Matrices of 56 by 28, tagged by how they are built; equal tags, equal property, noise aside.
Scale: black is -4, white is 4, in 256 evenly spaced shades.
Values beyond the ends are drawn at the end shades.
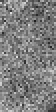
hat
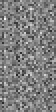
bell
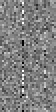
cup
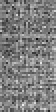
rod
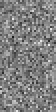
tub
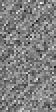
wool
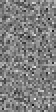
bell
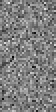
bell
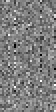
cup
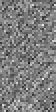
wool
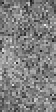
hat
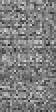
rod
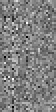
cup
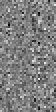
cup
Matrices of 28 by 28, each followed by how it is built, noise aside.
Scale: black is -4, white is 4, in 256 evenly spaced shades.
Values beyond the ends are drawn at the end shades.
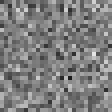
low rank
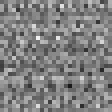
repeating columns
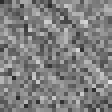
Toeplitz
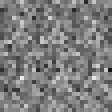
repeating columns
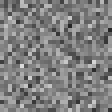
repeating rows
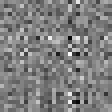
low rank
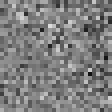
upper triangular
